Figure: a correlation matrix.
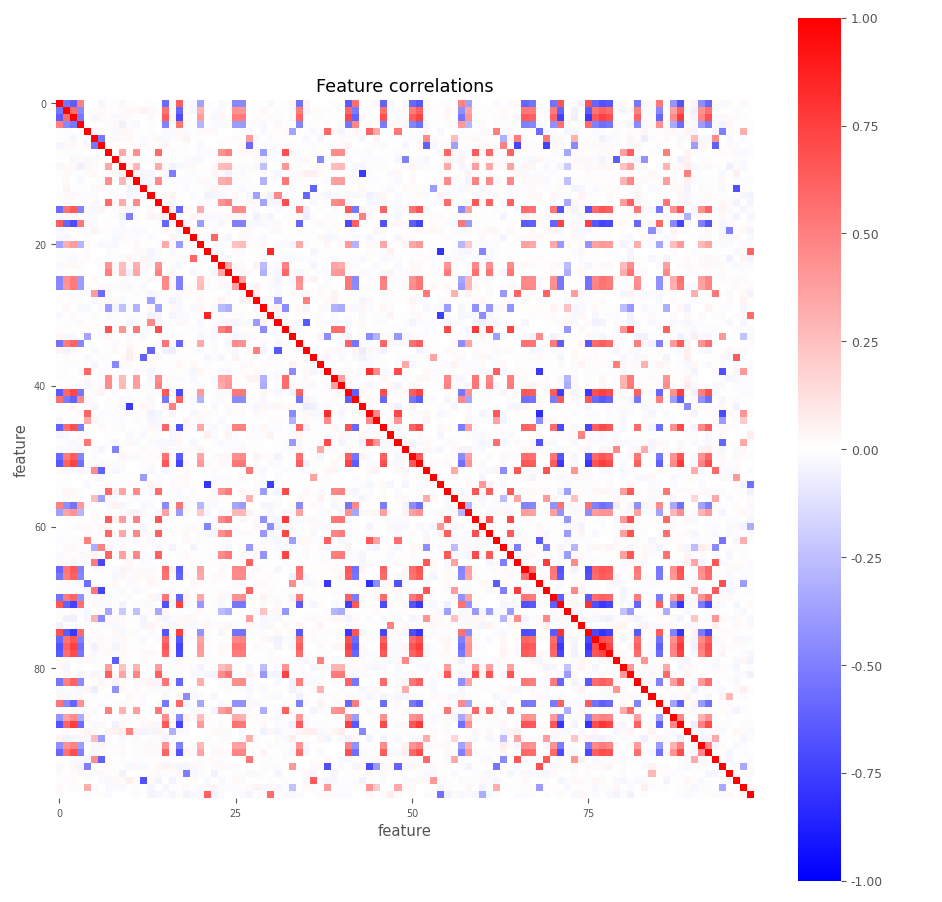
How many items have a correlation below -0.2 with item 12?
3
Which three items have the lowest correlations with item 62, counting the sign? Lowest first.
68, 94, 33
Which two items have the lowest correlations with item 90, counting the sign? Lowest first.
6, 63
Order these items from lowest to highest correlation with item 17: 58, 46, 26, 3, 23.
46, 26, 58, 23, 3
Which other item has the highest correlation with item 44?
38
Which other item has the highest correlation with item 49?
79
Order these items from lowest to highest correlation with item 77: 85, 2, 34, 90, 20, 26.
85, 90, 20, 26, 34, 2
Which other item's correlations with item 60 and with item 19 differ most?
22
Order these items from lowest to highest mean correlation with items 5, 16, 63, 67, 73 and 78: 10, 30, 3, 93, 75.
75, 3, 10, 30, 93
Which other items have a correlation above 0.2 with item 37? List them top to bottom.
49, 79, 83
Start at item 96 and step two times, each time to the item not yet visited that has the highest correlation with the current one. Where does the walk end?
53
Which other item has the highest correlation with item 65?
69
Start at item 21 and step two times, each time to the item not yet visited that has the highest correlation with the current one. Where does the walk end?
98
